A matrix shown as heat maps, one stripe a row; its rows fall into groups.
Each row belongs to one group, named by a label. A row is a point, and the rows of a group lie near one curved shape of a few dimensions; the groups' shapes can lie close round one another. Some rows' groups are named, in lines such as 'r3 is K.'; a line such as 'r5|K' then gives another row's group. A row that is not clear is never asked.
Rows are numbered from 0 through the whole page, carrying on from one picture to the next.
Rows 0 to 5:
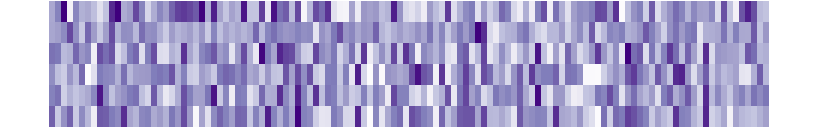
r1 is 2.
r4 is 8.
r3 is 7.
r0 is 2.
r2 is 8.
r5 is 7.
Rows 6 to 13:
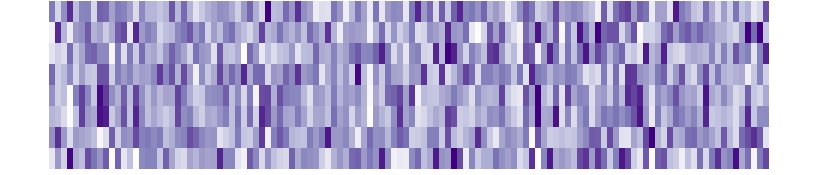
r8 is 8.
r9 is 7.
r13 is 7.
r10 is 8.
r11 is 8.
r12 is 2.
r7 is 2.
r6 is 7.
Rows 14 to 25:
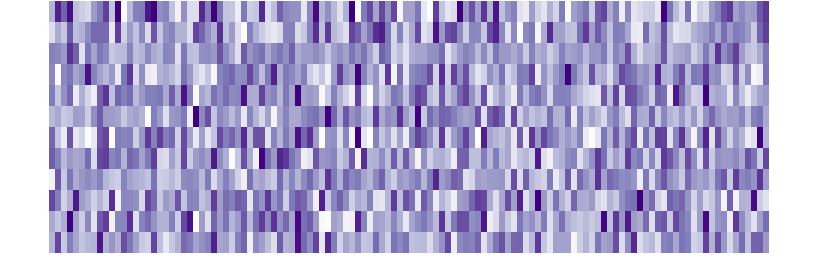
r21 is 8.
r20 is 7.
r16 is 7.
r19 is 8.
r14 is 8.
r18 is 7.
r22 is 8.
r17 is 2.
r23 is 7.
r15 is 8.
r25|8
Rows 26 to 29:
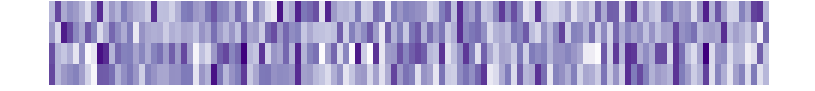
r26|8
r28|7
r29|7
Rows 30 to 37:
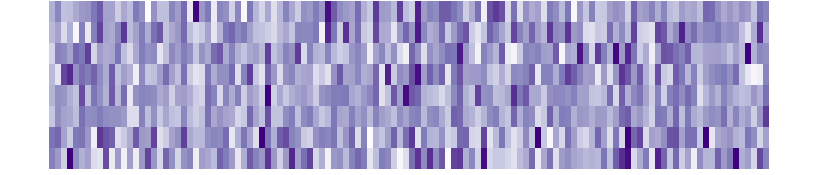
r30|8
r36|8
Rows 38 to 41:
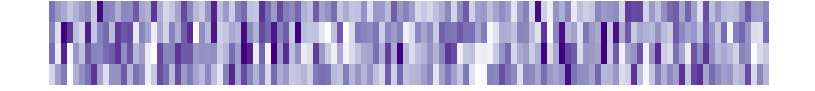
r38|8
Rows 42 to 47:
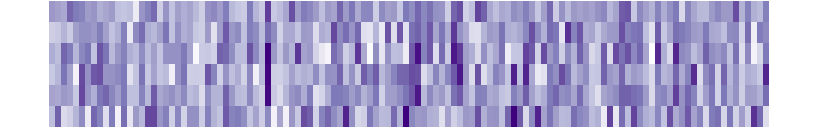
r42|7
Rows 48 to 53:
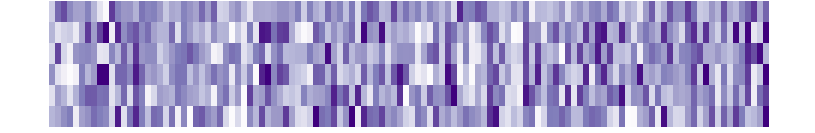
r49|8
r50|2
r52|8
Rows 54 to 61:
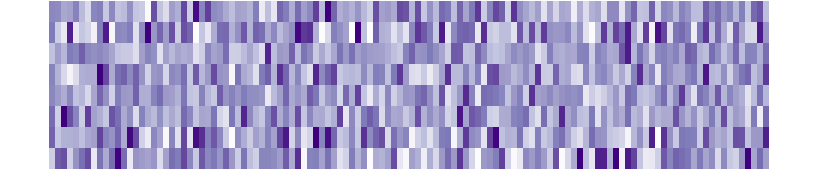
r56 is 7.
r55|7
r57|8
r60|8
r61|2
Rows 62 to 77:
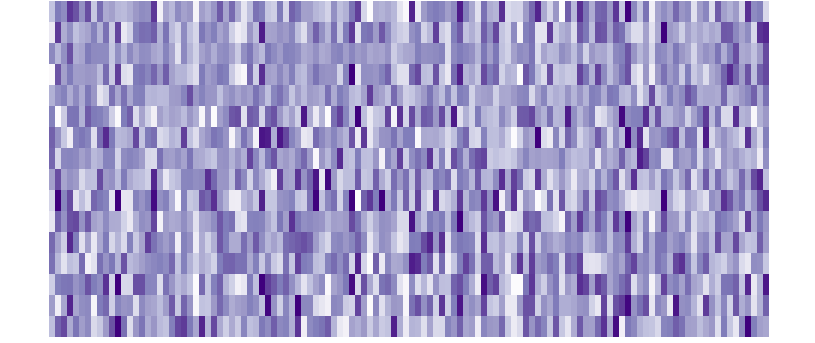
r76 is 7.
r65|8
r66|2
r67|2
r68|8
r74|7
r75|8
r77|2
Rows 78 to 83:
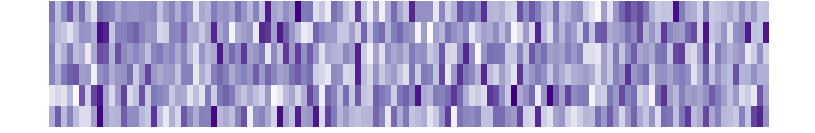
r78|7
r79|8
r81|7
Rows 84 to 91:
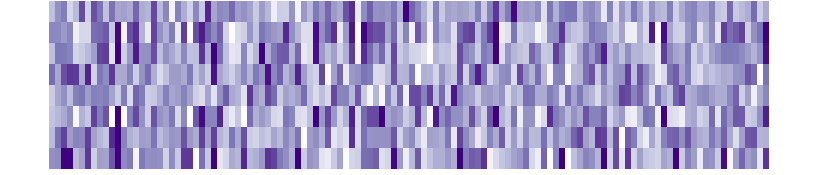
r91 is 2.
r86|8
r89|8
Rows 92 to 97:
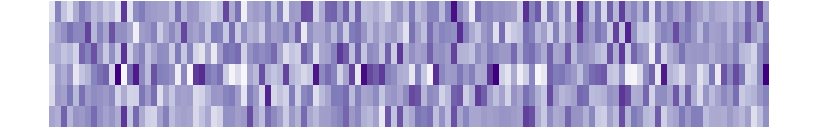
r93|2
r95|8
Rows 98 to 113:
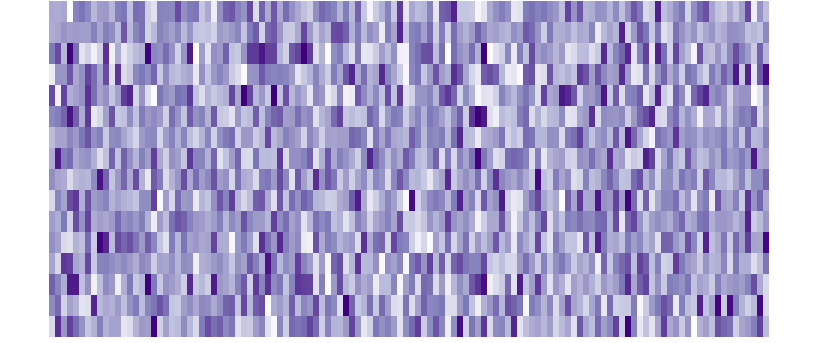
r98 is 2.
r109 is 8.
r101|8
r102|2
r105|2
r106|8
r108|2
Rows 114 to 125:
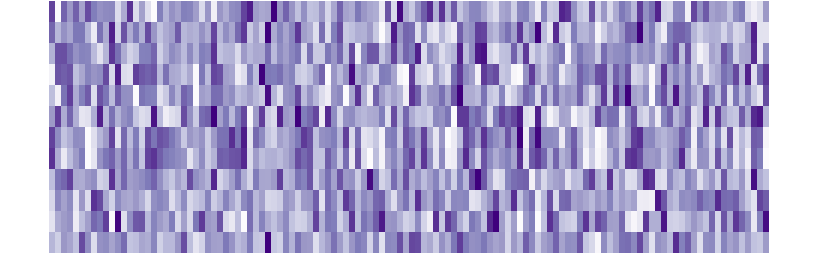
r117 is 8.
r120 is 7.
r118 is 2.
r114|2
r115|7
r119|8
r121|7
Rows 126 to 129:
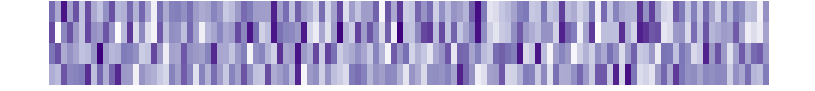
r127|2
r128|8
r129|2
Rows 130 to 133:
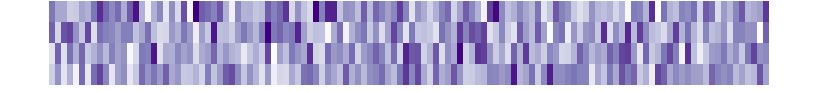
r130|8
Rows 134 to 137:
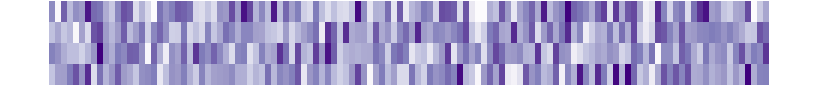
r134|2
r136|8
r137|2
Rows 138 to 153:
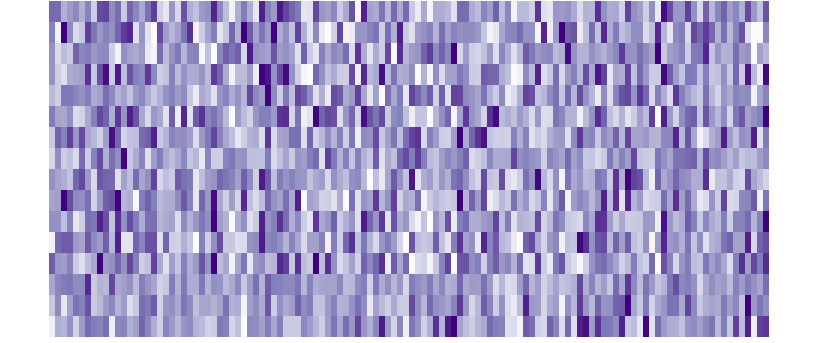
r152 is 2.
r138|8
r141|8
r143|8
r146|8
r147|2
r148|8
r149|8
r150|8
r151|2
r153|8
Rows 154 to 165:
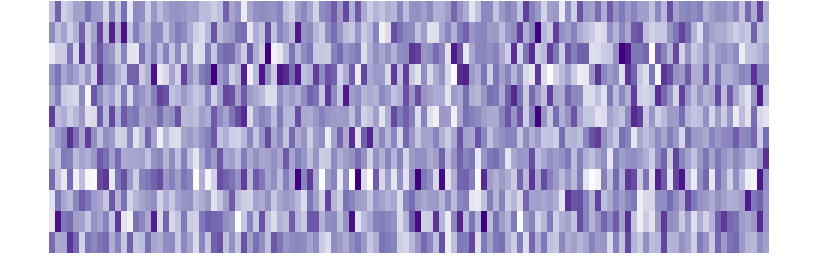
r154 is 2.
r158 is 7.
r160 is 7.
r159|7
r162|7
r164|8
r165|7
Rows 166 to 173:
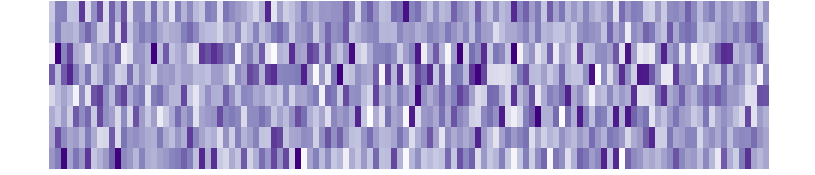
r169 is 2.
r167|2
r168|8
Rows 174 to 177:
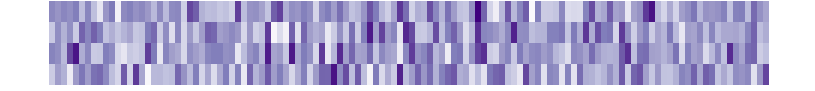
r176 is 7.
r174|2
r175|7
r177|8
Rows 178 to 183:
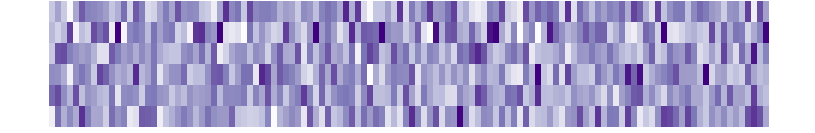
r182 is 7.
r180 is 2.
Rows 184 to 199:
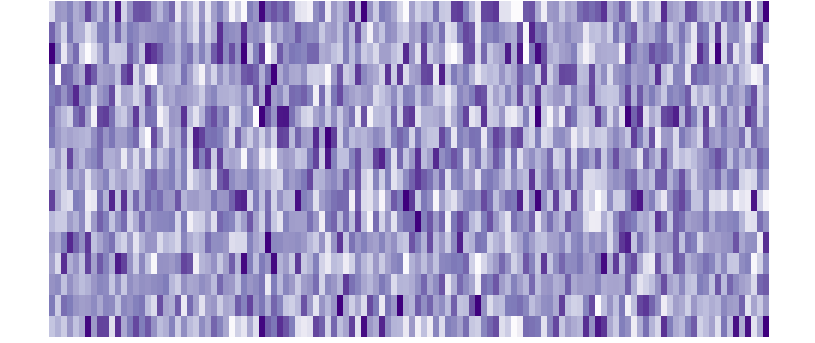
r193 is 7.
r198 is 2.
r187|2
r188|7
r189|8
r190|8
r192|7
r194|7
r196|2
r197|7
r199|8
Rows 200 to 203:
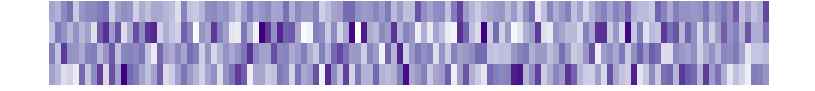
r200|7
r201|8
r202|2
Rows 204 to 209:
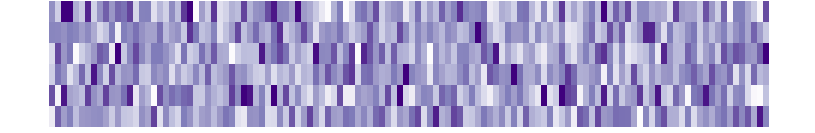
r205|2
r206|8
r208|2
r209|8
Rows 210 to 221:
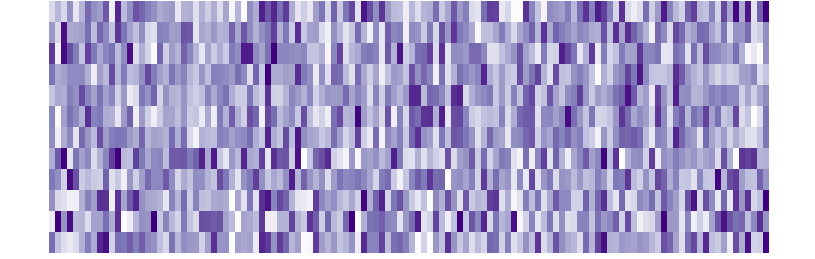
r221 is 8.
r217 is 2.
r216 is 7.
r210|8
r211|2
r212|2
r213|7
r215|2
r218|7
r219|8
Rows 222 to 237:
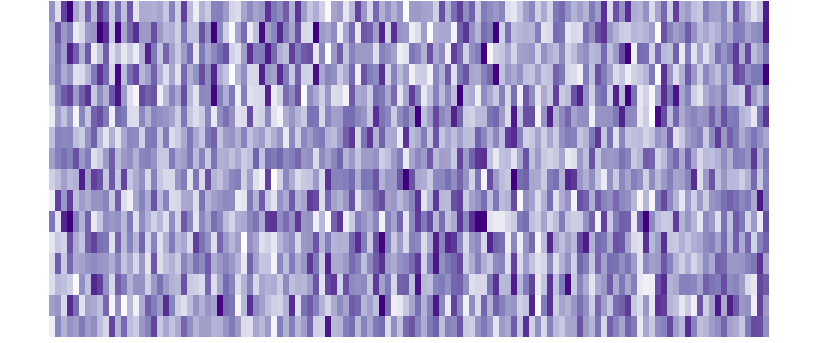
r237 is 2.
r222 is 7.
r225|8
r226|2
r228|7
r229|2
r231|8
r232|2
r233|8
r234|8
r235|7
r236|7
